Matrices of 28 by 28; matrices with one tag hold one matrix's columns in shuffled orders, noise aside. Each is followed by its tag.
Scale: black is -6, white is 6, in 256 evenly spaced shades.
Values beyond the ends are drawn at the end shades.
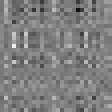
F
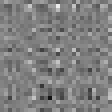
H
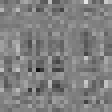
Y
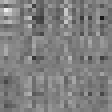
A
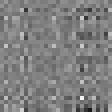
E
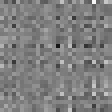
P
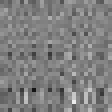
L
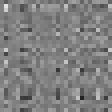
H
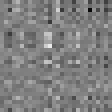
F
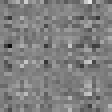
P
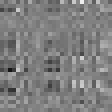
Y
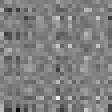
E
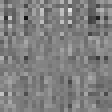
A
